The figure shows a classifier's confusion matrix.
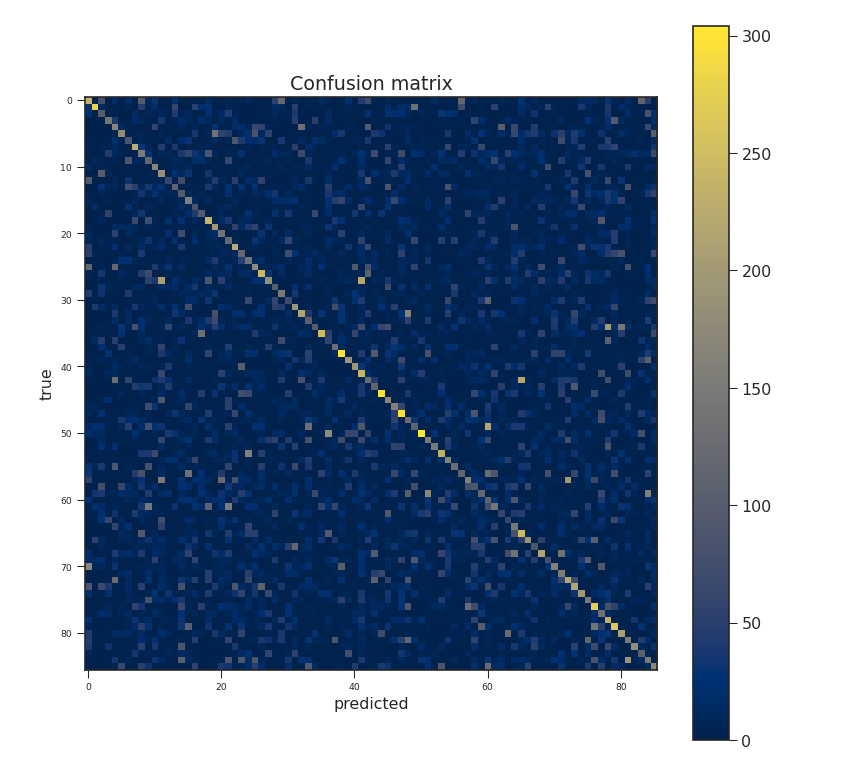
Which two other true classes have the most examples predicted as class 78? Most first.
34, 36
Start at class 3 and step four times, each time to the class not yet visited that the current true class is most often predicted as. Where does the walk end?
72
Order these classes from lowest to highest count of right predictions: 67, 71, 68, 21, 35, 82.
67, 21, 71, 82, 68, 35
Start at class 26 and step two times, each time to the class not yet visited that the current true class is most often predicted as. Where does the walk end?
65
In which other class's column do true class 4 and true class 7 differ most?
32
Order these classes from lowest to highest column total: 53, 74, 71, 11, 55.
55, 74, 53, 71, 11
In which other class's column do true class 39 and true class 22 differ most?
84
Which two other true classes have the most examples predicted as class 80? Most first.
34, 23
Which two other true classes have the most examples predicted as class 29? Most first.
0, 36
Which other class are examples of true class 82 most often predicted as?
14
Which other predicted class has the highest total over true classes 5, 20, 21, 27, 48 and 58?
41
